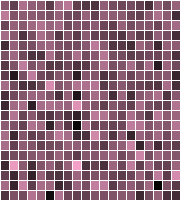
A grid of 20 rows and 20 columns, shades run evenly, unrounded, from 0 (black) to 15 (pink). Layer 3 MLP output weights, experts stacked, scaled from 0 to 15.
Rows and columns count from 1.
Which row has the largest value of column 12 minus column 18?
19
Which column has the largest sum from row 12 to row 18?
20
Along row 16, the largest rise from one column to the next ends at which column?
16
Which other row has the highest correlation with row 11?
17
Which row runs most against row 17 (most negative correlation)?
8
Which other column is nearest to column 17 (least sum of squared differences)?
14
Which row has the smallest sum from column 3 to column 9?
12
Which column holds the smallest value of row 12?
9
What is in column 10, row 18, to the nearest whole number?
6
